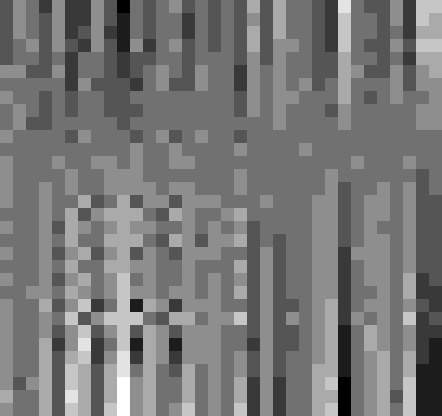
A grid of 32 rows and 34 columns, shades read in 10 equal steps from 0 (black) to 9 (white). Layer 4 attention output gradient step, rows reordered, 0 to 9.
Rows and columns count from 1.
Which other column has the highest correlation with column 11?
14
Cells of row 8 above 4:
7
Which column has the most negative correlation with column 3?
2
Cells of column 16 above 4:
9
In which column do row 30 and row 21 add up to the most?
10
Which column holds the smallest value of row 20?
27
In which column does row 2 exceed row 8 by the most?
33
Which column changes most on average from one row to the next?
11
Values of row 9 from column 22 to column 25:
5 4 4 4
